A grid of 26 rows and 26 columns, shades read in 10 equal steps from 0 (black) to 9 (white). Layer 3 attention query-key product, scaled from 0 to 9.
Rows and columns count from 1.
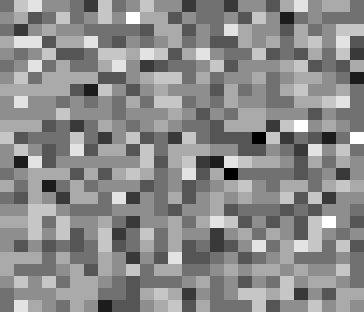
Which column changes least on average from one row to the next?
1
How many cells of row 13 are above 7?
2
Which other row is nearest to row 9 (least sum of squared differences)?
23
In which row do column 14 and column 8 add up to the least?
26
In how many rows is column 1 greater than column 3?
4
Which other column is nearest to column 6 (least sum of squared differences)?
20
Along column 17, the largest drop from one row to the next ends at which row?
15
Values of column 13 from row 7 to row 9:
7 5 7
